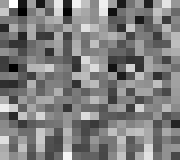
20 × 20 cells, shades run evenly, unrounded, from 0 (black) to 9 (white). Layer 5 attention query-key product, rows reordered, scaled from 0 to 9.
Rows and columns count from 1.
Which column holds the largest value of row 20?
8
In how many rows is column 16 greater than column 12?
12
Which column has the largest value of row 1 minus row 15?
2
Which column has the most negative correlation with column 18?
13
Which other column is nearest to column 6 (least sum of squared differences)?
15
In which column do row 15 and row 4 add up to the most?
10
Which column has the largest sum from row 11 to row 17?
16
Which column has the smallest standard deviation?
4
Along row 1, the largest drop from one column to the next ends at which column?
3
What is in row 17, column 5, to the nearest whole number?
7
